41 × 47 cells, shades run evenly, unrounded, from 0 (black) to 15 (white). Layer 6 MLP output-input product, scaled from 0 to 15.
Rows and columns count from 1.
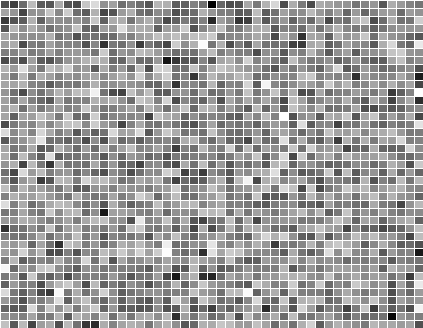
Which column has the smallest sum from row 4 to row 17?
22
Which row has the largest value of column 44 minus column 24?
1
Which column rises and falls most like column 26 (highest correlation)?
12
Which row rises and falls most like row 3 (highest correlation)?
39
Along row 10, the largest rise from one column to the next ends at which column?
41
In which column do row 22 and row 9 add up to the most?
3
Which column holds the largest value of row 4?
14
